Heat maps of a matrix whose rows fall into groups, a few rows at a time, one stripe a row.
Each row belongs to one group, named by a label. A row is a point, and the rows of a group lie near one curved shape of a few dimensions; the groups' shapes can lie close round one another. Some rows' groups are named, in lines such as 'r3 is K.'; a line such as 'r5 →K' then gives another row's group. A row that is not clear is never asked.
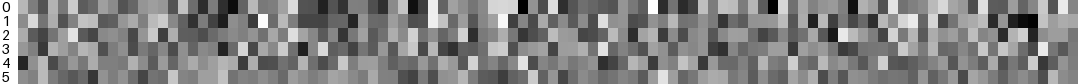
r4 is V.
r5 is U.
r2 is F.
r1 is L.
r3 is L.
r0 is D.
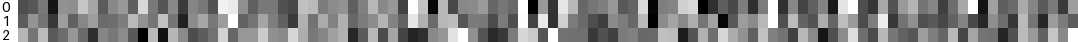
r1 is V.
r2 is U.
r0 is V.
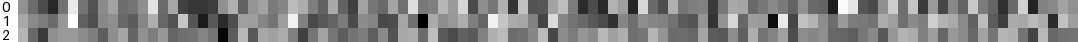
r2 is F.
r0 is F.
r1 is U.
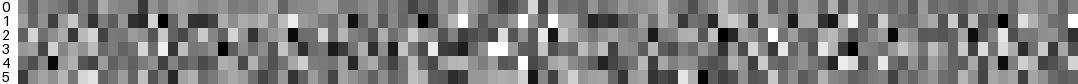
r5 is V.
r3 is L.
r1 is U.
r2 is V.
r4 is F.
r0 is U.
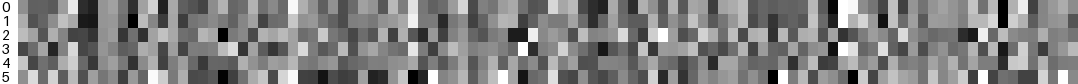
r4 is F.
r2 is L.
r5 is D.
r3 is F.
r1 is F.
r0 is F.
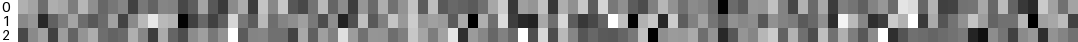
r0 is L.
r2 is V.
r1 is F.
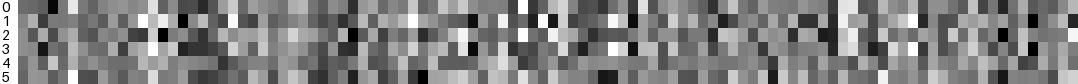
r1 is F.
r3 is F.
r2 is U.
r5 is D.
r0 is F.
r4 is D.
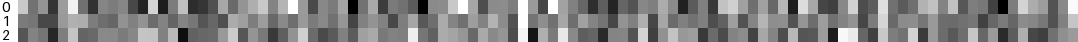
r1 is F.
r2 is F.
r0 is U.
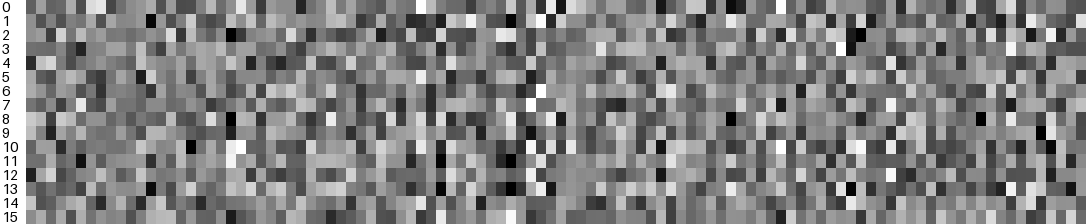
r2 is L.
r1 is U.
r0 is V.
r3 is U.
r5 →F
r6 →L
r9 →F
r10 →V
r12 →V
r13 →U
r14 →F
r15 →D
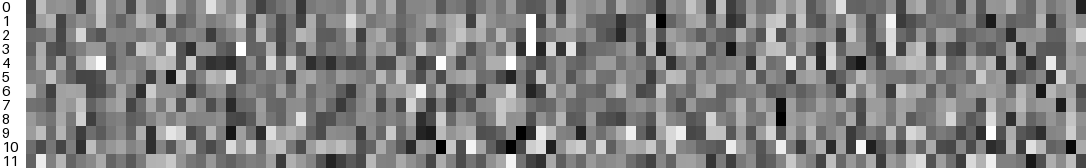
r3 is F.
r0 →V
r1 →V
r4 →L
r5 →U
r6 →F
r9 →L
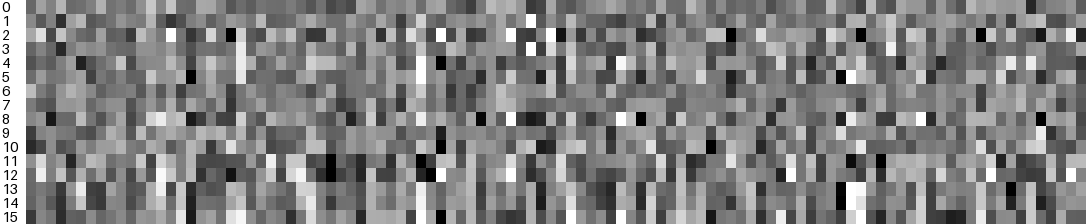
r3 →F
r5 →F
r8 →F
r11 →L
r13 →F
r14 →F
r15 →V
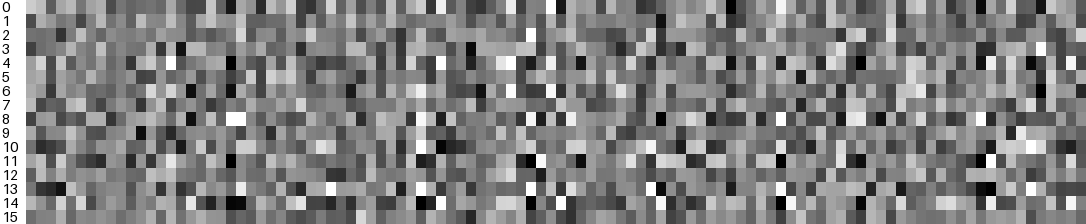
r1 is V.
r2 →F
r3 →V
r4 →L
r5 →L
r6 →F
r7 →F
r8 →V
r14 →D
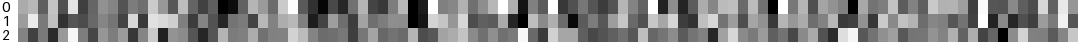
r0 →D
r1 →L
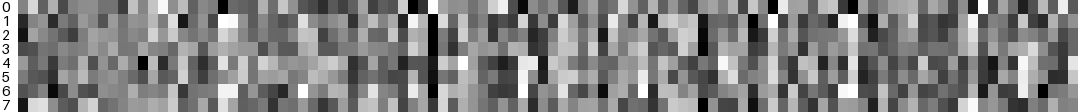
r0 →L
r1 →V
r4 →U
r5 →U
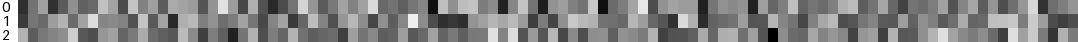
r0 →V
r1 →V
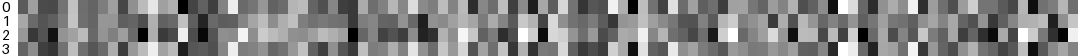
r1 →U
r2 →U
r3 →F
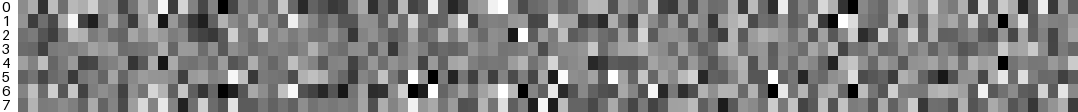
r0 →L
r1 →F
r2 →F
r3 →U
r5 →V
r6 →D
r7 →F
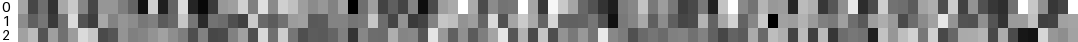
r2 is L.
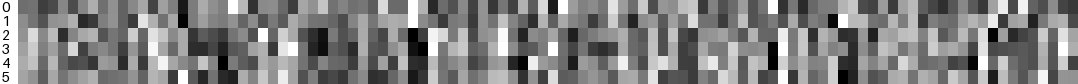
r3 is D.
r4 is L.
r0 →V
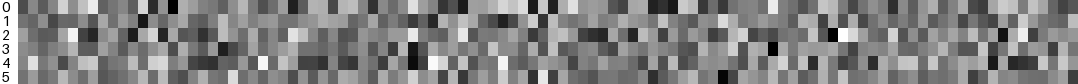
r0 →V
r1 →U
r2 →F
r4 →L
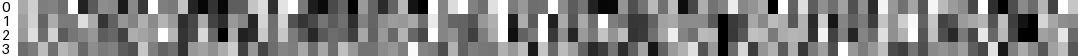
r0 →D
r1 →L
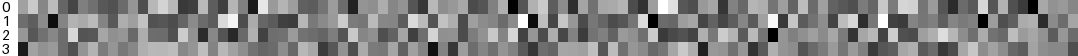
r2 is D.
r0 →L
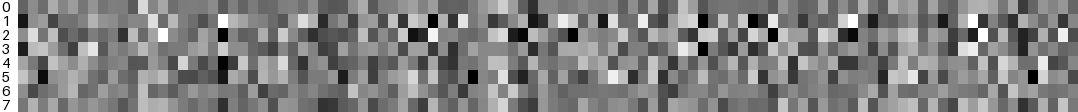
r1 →V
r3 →V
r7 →D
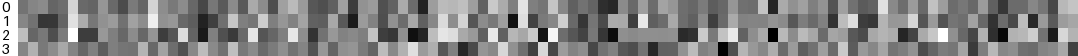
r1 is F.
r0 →D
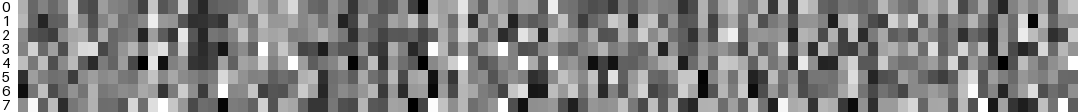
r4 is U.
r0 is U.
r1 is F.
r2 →U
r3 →L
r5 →V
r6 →V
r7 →L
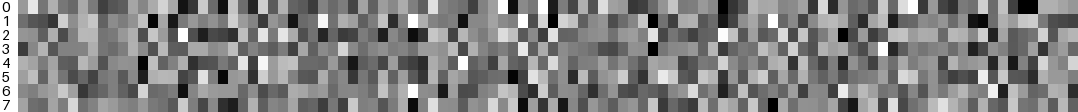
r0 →L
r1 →V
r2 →L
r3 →V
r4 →L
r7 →D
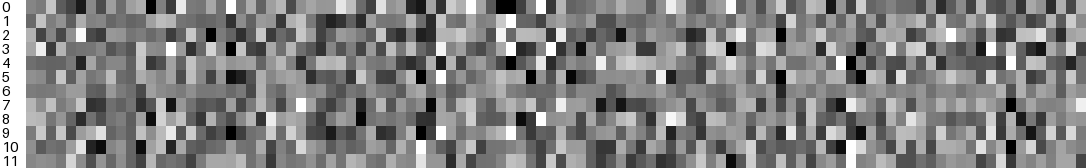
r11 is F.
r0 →U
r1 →D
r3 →L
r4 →U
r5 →D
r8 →L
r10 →F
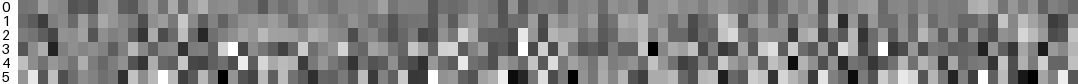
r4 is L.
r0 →U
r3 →V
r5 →L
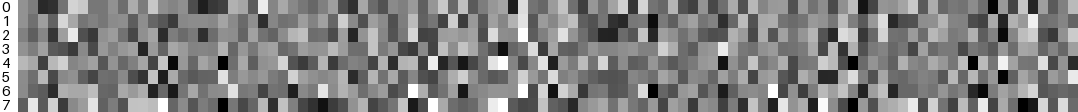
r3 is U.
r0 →F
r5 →U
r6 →V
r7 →L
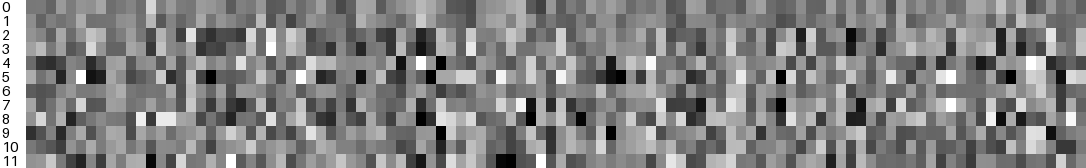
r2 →L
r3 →L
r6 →U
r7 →D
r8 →L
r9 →V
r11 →U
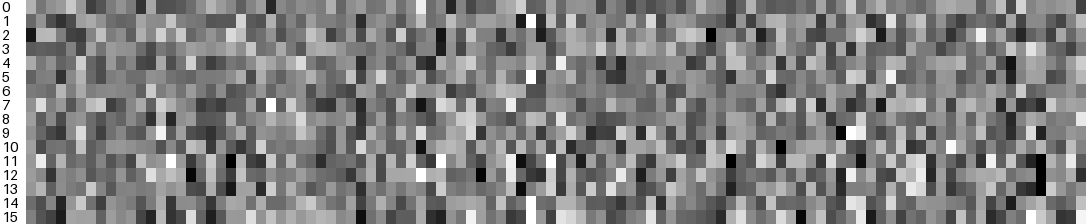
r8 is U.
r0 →F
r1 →F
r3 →U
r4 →U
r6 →D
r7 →L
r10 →D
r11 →L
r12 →F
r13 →L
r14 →F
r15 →U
